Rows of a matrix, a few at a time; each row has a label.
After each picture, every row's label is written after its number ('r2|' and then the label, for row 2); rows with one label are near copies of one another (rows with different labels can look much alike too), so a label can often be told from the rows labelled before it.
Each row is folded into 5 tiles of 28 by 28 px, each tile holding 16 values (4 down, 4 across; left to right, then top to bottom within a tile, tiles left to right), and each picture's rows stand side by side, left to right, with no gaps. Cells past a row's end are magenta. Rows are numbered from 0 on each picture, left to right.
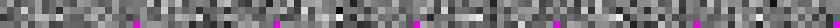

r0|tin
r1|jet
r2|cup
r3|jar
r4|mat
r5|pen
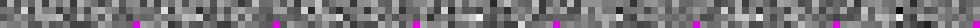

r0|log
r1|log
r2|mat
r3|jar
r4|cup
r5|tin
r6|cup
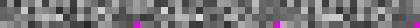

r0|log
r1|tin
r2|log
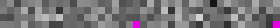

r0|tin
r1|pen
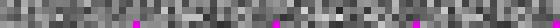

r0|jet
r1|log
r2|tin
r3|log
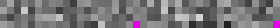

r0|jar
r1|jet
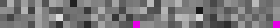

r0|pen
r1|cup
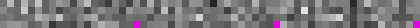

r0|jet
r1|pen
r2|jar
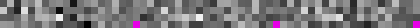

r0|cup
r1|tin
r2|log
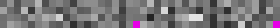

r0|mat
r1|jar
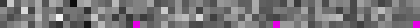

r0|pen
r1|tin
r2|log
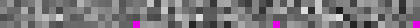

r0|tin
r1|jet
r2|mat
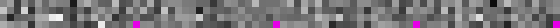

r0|jar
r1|cup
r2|jet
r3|pen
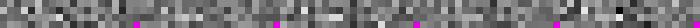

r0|mat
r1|tin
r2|jar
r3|log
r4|cup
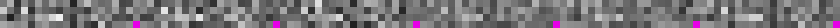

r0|jar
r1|tin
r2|mat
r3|log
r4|jet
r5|jar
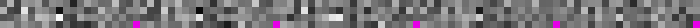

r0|cup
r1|cup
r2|jar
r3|cup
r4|pen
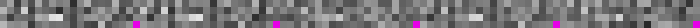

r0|jar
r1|jar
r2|tin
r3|jar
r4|jet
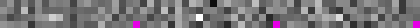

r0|jar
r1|pen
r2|mat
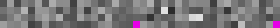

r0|log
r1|jar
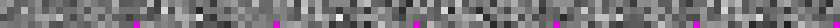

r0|tin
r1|cup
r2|jet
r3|mat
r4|tin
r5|jet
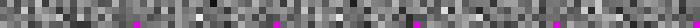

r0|log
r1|pen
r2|pen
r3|mat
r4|mat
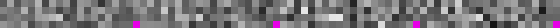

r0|log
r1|jet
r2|jar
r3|mat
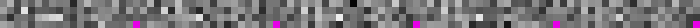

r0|jar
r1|mat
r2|pen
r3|jet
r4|pen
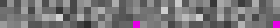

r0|log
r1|log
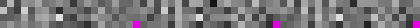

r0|cup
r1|pen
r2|pen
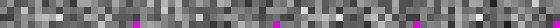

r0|tin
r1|jet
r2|tin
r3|pen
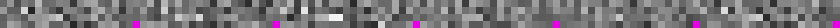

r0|mat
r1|jet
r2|jar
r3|log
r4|pen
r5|mat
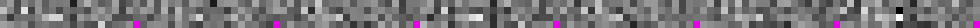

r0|jar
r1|pen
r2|mat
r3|jar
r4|mat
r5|jet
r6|cup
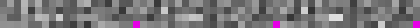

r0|jet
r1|jar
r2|jar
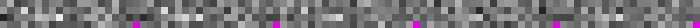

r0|tin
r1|tin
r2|jar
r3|mat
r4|tin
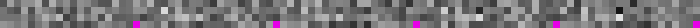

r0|log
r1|tin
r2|jet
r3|tin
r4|cup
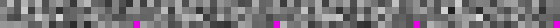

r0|jet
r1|log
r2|log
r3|mat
